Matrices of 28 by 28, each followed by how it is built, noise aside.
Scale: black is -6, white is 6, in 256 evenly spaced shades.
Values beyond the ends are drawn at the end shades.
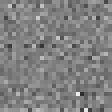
uneven rows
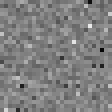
sparse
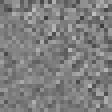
upper triangular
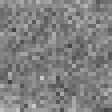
smooth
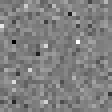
sparse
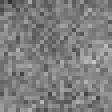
smooth
